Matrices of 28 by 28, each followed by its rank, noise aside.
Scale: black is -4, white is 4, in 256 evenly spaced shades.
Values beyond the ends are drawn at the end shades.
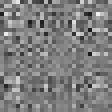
four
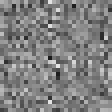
six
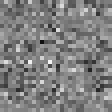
six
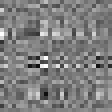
two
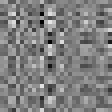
two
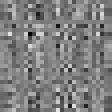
three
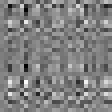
two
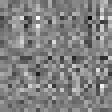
four
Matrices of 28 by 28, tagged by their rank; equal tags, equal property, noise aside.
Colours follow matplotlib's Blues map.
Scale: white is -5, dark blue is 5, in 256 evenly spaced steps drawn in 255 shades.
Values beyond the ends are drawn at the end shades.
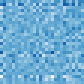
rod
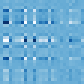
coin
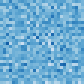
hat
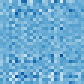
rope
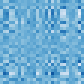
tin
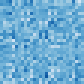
rod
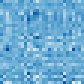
rope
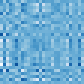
tin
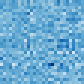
rod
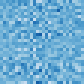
rope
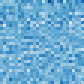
hat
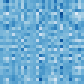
rope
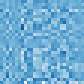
rope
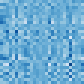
rope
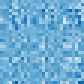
rope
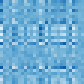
coin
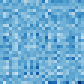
rod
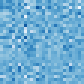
rod
